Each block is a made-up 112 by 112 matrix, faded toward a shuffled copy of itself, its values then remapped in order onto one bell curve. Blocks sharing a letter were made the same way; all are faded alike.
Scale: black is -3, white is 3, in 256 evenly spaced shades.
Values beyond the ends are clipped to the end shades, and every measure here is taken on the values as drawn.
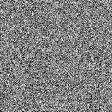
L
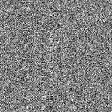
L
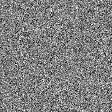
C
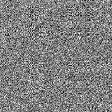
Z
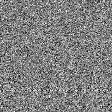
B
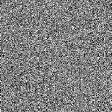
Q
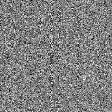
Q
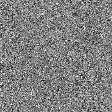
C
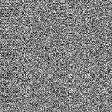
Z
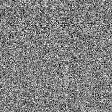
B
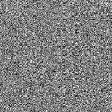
Z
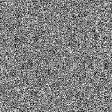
Q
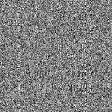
Q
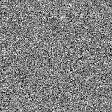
B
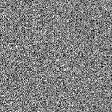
L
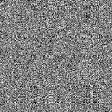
Z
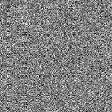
Z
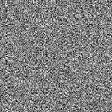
Z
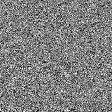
B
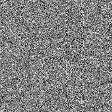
C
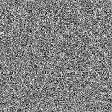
B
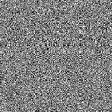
Z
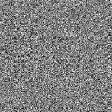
Z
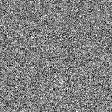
B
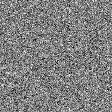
C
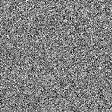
B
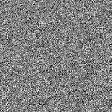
Z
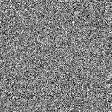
B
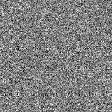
L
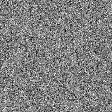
C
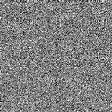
L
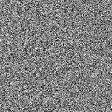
L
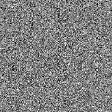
Q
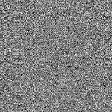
Z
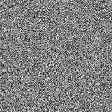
L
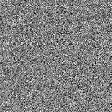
L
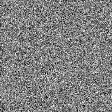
C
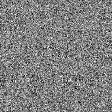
B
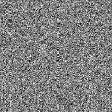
Q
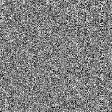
Q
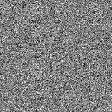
L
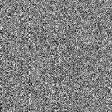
Q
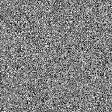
B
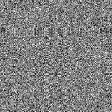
Z
